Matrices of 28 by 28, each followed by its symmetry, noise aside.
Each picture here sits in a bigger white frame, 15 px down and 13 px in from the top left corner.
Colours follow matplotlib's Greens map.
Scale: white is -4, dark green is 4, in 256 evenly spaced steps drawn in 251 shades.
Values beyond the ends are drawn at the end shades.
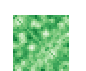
symmetric.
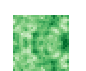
mirrored top to bottom.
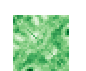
symmetric.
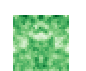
mirrored left to right.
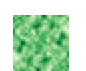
same after a half turn.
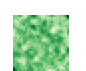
symmetric across the other diagonal.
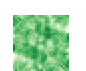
same after a half turn.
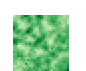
symmetric.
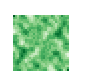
same after a half turn.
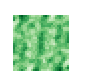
same after a half turn.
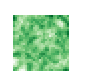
symmetric across the other diagonal.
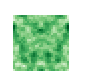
mirrored left to right.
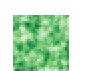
antisymmetric.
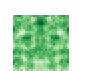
mirrored left to right.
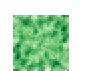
same after a half turn.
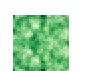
mirrored top to bottom.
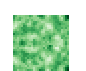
mirrored top to bottom.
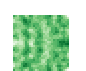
mirrored top to bottom.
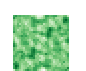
same after a half turn.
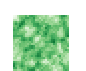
symmetric.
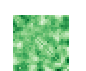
symmetric.
